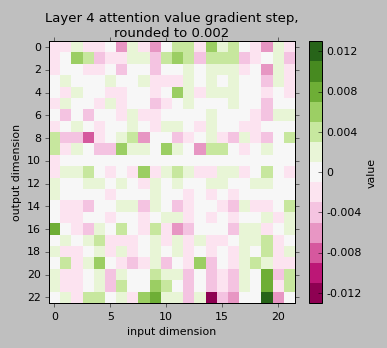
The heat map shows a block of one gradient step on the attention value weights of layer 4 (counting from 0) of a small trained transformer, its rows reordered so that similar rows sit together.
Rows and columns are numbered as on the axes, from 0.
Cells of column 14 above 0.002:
3
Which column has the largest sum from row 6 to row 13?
10
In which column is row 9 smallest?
13
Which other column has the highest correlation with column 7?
14
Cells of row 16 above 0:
7
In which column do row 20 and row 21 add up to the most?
19
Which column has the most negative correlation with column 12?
9
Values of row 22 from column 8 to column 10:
0.006 0.008 0.002
